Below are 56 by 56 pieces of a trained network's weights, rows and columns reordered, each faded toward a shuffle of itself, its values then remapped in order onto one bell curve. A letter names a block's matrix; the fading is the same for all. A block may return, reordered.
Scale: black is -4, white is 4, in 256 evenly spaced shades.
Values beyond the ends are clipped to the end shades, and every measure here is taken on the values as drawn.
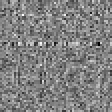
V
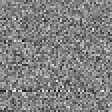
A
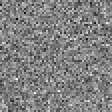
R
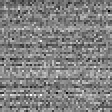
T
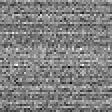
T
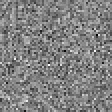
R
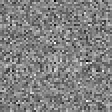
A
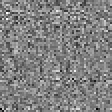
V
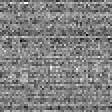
T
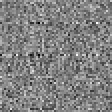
V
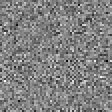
V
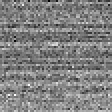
T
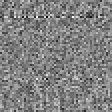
A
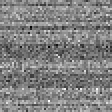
T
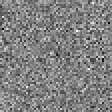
A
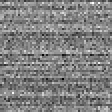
T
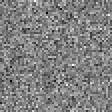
R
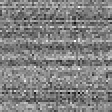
T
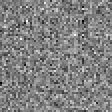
R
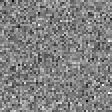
R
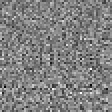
V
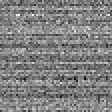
T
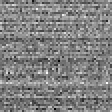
T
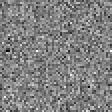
R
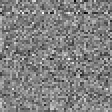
V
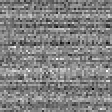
T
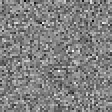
R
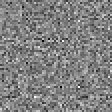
A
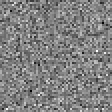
R
